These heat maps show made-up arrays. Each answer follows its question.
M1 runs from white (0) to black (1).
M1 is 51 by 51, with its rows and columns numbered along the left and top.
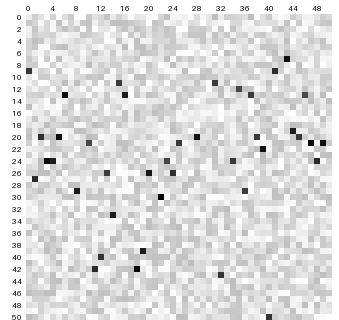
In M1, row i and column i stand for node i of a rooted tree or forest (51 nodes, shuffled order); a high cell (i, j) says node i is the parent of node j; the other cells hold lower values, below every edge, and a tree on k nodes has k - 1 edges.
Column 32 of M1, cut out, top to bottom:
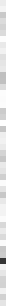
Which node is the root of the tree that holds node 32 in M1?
7
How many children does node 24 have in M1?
5
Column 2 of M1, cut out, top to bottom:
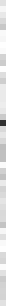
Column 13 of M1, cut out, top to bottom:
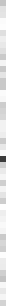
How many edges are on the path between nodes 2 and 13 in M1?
3
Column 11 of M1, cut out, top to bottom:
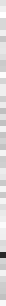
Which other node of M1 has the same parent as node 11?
18
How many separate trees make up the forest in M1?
11
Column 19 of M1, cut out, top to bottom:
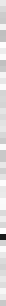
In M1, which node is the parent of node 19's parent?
22
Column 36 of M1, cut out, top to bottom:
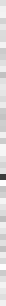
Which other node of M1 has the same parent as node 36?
8
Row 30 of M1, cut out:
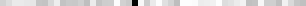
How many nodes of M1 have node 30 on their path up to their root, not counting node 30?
4
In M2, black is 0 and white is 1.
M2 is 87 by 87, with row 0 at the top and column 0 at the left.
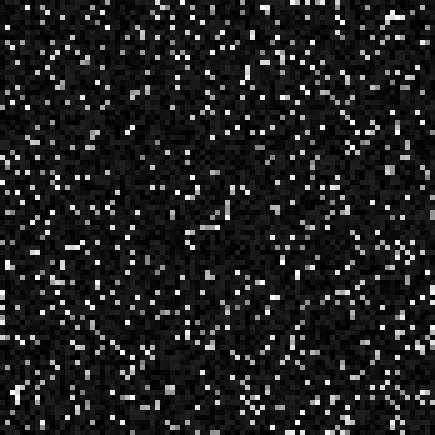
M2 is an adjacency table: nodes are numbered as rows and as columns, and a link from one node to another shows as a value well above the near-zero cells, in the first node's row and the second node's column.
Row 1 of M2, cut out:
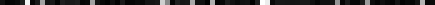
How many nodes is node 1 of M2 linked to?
12
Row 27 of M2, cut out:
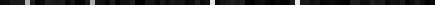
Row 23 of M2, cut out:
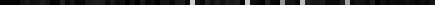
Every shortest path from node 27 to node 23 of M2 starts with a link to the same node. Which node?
node 42
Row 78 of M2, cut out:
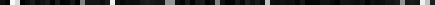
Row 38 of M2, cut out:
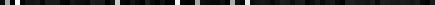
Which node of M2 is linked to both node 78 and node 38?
node 3
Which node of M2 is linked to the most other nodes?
node 79
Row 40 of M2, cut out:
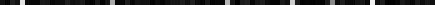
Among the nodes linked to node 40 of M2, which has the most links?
node 58
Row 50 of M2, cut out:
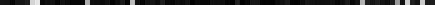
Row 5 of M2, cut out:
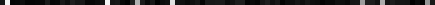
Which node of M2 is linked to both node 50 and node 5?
node 72
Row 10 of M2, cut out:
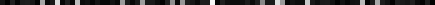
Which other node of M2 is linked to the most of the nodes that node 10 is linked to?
node 81
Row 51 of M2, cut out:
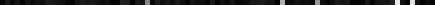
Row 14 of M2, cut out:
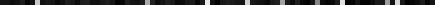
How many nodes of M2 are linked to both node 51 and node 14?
4
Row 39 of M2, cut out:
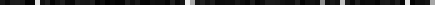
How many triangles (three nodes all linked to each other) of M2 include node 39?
3
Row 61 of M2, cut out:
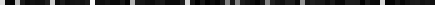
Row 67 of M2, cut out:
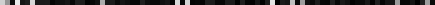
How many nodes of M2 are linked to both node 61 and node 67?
4
